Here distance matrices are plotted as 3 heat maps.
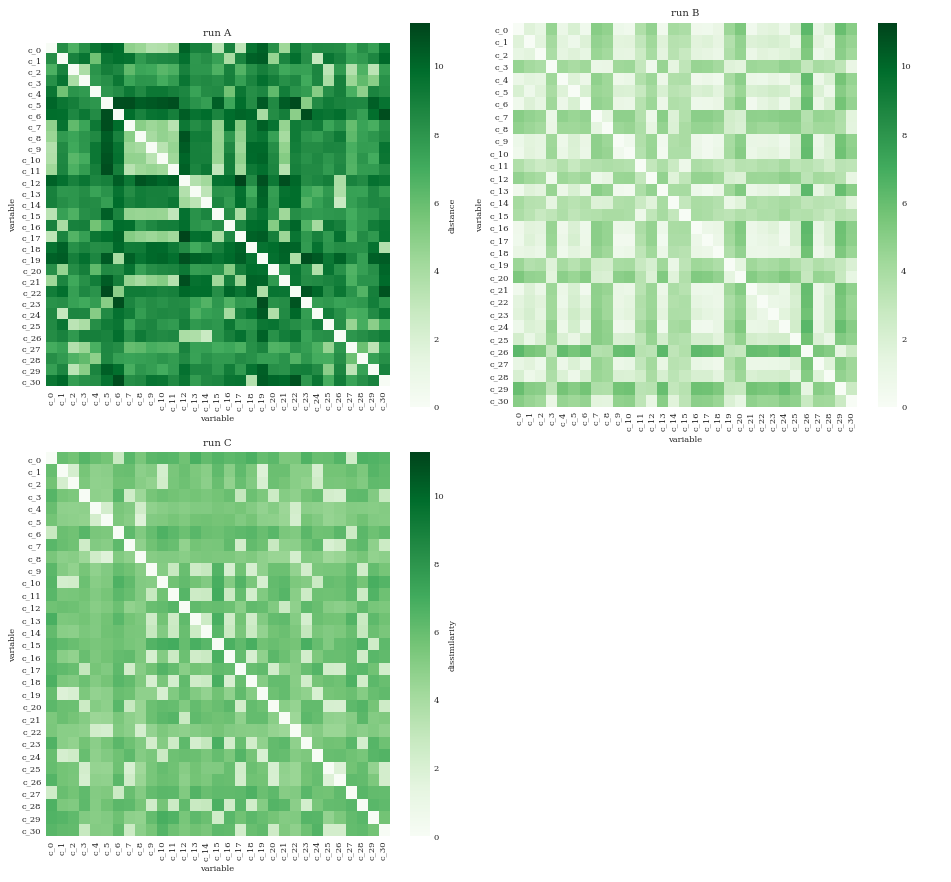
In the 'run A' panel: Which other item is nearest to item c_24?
c_1
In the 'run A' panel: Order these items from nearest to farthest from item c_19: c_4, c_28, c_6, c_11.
c_6, c_28, c_4, c_11
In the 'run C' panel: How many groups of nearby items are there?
7
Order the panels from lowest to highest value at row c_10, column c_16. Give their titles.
run B, run C, run A
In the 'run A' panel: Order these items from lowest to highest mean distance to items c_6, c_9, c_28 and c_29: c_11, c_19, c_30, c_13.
c_11, c_19, c_13, c_30
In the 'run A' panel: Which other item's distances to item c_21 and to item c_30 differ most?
c_18
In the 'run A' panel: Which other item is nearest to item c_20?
c_24
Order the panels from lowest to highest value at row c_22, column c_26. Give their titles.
run C, run B, run A
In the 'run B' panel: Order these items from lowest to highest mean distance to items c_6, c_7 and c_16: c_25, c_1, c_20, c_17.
c_17, c_1, c_25, c_20
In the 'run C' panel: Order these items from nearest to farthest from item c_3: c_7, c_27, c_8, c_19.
c_7, c_8, c_19, c_27
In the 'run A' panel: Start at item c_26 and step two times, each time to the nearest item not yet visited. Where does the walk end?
c_13
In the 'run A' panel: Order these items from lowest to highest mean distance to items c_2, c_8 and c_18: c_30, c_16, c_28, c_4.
c_30, c_28, c_4, c_16
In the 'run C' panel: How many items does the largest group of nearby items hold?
8
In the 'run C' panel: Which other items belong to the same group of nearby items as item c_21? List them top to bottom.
c_12
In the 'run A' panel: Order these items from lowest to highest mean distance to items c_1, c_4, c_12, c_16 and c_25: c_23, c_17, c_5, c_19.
c_23, c_5, c_17, c_19
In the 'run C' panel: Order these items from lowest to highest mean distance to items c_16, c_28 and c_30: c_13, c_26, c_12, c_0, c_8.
c_13, c_26, c_8, c_12, c_0
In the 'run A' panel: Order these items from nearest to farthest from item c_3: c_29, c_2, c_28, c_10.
c_2, c_29, c_28, c_10
